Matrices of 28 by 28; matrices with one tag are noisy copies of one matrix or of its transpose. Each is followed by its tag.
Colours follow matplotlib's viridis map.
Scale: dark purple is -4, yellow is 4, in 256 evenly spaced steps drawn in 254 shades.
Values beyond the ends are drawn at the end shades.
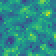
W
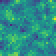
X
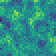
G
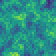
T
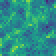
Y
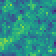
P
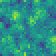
G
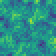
G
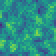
W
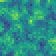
G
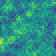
P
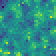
X
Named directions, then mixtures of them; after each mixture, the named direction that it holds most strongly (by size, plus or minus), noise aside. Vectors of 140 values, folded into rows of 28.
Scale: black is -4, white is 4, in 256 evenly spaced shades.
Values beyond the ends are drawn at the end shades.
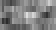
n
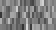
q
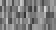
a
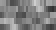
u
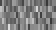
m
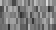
m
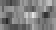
n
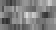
n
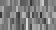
q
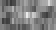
n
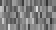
m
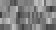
u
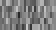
q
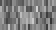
m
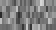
q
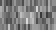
m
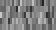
q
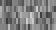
m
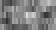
n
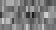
n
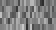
q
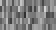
a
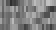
u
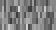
a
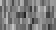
a
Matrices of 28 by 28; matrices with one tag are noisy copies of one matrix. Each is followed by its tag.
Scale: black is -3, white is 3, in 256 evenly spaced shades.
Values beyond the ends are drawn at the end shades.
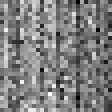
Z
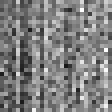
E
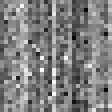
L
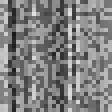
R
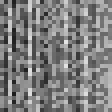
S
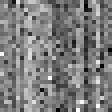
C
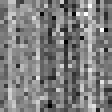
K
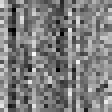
R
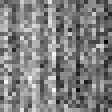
Z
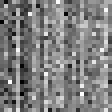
E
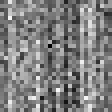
K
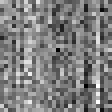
C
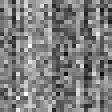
C
